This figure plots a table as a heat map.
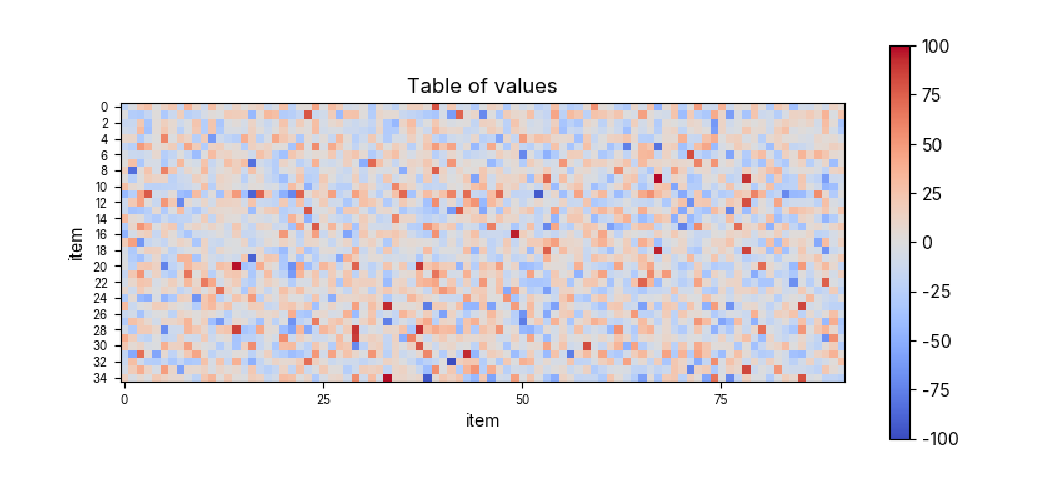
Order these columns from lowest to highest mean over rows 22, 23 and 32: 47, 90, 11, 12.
90, 47, 11, 12
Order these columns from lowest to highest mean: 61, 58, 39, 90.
61, 90, 58, 39
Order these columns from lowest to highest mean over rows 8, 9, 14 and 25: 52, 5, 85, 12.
52, 12, 5, 85
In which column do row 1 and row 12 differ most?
78
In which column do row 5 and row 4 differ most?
63
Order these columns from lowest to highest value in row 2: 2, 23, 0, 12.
12, 0, 23, 2
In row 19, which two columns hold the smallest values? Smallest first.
16, 27
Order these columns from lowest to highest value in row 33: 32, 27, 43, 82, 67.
67, 27, 32, 43, 82
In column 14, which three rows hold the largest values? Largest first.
20, 28, 11
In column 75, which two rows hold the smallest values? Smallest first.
27, 31
